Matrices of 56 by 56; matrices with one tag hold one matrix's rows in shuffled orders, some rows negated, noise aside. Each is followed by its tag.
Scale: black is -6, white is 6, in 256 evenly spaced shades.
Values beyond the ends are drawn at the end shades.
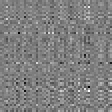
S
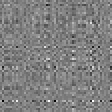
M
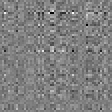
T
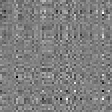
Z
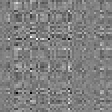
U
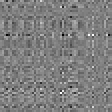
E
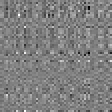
S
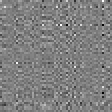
Z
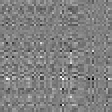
E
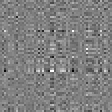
T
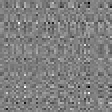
S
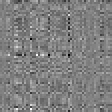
U
